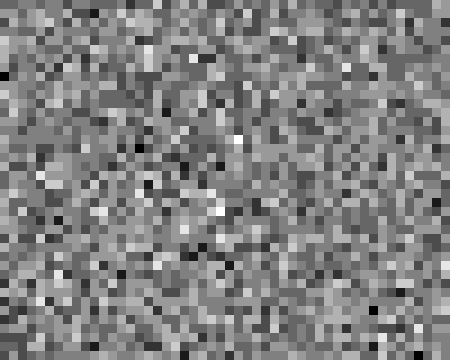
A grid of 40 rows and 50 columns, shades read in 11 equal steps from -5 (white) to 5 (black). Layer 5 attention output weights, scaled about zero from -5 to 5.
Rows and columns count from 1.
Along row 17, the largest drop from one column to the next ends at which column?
10
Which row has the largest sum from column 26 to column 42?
24
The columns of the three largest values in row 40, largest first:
47, 21, 26
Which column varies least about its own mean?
48
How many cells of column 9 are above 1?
3
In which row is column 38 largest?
31
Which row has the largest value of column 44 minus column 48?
12
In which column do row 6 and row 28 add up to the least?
17
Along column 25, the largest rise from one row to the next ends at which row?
25
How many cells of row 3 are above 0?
17
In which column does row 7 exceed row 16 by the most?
27
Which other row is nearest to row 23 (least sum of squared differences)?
4
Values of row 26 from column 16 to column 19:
-2 -1 1 0
